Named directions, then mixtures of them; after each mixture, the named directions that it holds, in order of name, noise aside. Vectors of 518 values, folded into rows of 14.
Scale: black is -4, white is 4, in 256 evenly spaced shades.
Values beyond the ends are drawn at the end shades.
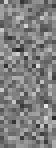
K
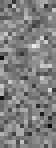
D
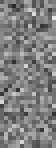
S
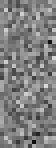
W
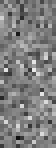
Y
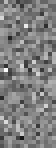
K, W, Y.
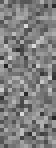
D, K.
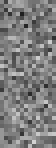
K, W.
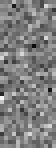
D, S.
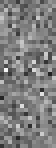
W, Y.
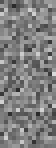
S, W.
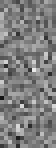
D, W, Y.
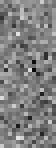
Y.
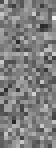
K, S.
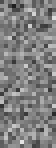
S.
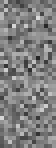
K, W, Y.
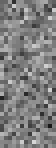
D, W.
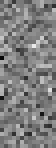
D, K.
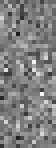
Y.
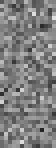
S.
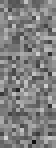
S, W.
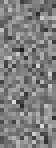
K, W.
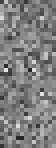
K, Y.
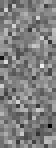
D, W.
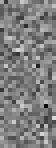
K.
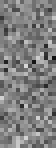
S, W, Y.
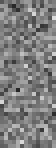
S.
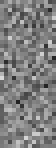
S, W.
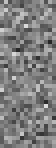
K, W.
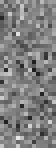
Y.
